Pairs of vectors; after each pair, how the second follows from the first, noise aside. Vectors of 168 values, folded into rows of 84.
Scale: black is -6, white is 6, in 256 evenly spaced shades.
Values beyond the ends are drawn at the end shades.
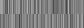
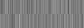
negated, shrunk.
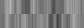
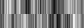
scaled up.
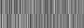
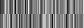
wrapped around, negated, scaled up.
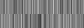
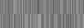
negated, shrunk.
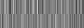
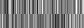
negated, scaled up.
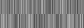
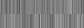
wrapped around, negated, shrunk.
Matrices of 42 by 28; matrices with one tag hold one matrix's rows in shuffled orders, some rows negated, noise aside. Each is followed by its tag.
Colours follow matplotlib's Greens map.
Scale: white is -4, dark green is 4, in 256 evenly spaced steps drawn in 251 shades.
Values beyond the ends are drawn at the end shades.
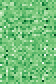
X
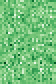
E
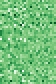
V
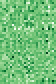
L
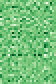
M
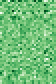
M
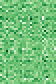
X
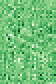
E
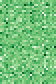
X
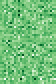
E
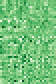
V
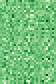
L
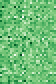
V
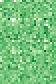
M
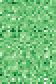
M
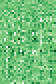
E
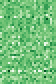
M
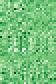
V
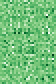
L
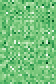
L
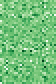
X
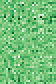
E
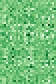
L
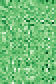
L
